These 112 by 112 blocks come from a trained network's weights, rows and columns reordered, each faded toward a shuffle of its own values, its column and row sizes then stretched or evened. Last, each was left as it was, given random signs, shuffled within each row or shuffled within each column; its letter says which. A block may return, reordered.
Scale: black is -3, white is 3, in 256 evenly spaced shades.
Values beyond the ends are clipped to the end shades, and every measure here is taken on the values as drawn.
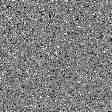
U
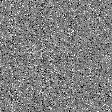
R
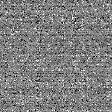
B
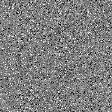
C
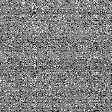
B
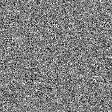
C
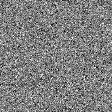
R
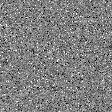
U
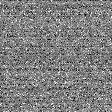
U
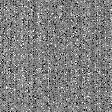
B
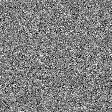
U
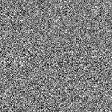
B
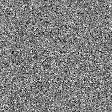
U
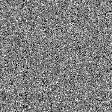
R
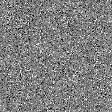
R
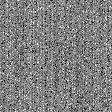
R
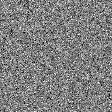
R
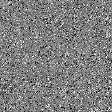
C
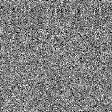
B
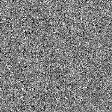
C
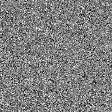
C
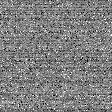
U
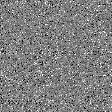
C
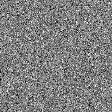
R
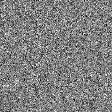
C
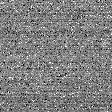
U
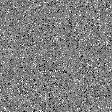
C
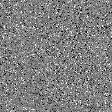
C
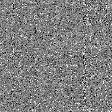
C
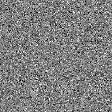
B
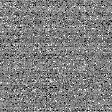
B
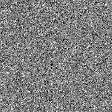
C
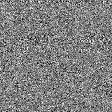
U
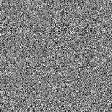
B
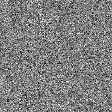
C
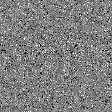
C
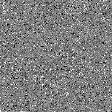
C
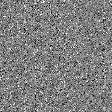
R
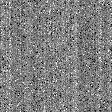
R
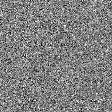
C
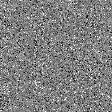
R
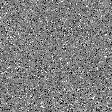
U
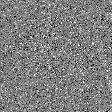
C
